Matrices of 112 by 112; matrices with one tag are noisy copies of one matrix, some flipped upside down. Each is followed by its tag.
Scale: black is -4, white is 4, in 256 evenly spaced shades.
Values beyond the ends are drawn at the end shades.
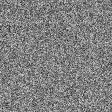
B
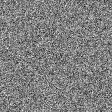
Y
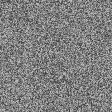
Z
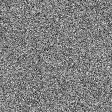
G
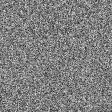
Z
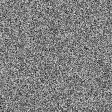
Z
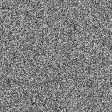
B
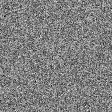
B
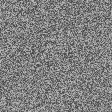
G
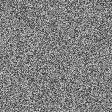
Z
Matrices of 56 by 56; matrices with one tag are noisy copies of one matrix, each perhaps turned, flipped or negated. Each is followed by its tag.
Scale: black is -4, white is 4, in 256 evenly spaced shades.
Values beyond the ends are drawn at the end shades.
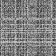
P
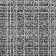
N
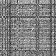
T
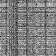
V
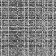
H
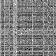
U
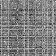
H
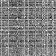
H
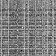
H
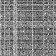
U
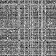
P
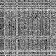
T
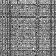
T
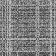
T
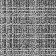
N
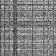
U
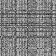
P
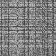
H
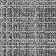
N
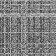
U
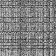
N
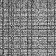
H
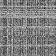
V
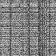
V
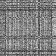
T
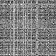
P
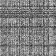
V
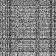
T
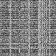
V
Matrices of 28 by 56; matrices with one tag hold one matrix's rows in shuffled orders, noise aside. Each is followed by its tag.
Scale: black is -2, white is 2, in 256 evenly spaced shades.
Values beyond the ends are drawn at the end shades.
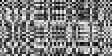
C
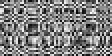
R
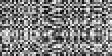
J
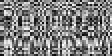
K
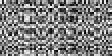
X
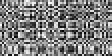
X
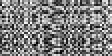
J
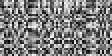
R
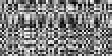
X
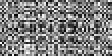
X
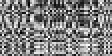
C
